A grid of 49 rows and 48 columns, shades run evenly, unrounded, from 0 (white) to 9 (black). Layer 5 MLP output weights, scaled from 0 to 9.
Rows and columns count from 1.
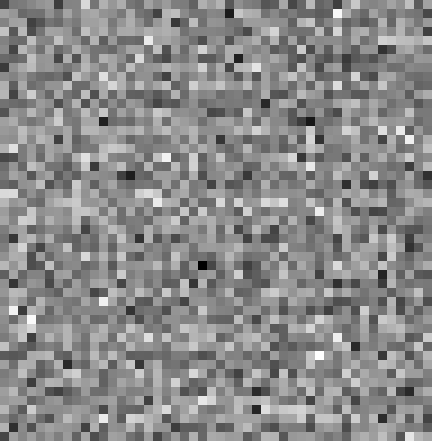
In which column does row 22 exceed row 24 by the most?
36
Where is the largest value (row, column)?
30, 23
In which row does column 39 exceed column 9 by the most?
21
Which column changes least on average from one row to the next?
37
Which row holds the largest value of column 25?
16
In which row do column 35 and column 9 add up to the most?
14
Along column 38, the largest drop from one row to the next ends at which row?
2
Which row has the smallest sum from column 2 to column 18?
15
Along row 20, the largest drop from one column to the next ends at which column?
42
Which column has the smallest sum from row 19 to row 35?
12
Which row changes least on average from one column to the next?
17
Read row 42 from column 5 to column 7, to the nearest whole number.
6 5 4
